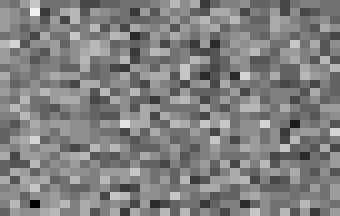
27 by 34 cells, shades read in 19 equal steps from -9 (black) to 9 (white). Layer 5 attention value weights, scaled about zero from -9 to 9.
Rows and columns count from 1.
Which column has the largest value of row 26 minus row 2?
31
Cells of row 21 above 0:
11
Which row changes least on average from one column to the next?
1
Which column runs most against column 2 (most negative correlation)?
23
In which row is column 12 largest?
25
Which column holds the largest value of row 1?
4
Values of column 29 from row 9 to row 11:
-2 -2 -4
